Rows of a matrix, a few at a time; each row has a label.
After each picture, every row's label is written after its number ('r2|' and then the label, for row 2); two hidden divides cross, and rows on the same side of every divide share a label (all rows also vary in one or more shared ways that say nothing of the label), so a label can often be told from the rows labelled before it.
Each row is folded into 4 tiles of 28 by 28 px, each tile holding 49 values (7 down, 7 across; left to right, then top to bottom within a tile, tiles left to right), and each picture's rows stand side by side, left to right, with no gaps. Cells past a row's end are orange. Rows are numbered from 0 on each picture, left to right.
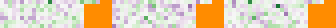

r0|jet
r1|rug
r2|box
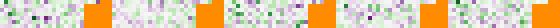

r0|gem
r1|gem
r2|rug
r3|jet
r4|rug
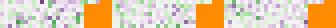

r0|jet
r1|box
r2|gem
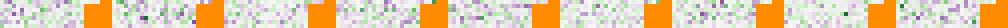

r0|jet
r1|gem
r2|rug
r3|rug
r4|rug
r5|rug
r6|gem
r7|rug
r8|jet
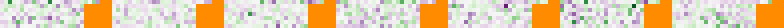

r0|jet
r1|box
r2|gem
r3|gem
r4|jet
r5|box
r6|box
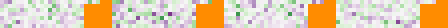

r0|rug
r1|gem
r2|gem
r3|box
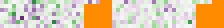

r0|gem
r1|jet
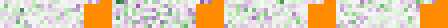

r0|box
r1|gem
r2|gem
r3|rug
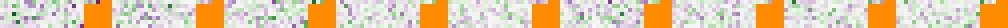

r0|gem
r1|gem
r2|rug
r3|jet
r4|gem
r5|gem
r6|jet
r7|rug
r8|jet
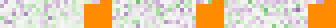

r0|jet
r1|box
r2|box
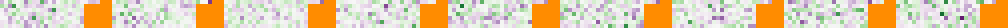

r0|gem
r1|rug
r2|box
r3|gem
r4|rug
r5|box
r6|box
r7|rug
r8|jet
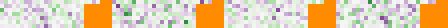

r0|gem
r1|gem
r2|jet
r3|jet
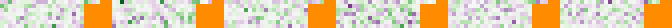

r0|jet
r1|jet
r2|rug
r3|box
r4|jet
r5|gem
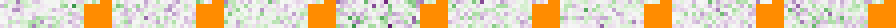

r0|jet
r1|jet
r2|rug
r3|gem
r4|box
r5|box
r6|gem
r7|box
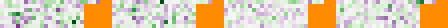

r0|rug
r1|jet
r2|gem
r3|jet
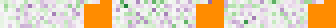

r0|box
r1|rug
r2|jet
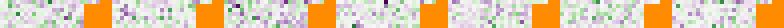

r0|jet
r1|box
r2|box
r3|gem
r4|jet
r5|gem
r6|jet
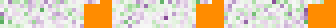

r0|box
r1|jet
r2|rug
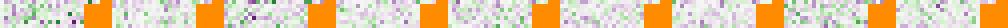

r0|jet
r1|jet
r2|jet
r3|jet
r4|gem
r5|rug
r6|gem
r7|box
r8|gem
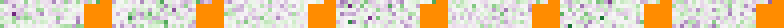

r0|box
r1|jet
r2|jet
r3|jet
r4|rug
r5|gem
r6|gem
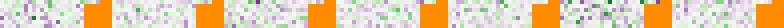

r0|rug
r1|jet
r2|box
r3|gem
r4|gem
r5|jet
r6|jet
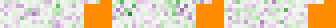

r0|gem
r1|gem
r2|gem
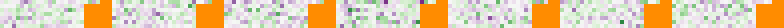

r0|rug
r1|gem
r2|rug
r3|gem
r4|jet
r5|jet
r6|gem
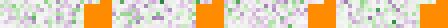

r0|rug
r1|jet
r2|box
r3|jet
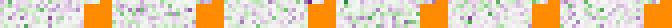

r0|jet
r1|box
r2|gem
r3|rug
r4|jet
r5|jet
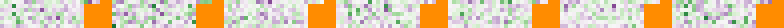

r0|rug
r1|rug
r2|box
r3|gem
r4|rug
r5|rug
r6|gem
